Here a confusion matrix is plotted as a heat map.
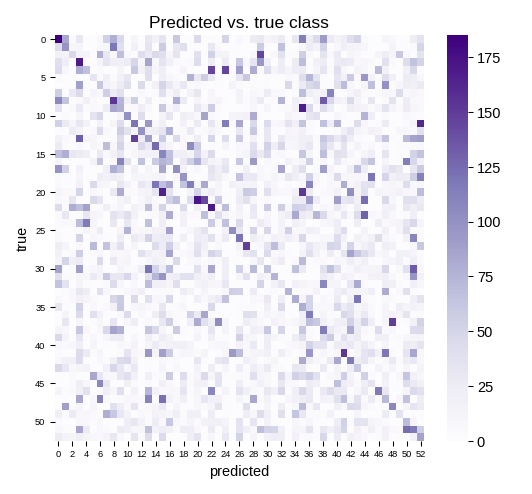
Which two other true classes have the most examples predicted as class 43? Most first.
34, 32
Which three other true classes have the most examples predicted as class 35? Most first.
9, 20, 0
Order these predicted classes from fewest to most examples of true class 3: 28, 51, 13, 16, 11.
16, 28, 11, 51, 13
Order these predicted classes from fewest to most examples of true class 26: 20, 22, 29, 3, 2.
2, 29, 20, 22, 3
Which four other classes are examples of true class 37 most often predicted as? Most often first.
48, 23, 20, 36
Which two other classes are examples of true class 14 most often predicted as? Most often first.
19, 7
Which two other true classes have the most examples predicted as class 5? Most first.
44, 27
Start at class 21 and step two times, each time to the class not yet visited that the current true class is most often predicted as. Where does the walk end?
15
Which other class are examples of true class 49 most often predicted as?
7
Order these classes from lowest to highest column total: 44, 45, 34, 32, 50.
45, 34, 32, 44, 50
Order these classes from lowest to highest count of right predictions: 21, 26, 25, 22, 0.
25, 26, 21, 22, 0
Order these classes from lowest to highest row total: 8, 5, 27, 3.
5, 27, 8, 3
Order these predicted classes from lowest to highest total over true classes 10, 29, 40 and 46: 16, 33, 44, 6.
33, 16, 6, 44
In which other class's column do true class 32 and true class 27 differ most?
38
